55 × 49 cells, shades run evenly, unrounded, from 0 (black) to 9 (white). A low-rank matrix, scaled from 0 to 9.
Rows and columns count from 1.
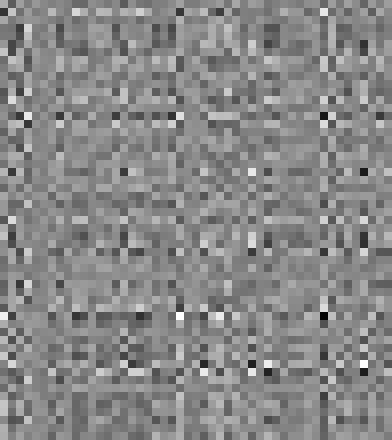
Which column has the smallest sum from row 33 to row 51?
41
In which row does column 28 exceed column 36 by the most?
40
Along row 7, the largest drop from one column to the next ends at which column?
2
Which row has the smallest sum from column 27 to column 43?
47
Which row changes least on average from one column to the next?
35
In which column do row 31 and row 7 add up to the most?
32
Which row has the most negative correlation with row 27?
46
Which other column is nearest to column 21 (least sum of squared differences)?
45
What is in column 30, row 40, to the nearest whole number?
7
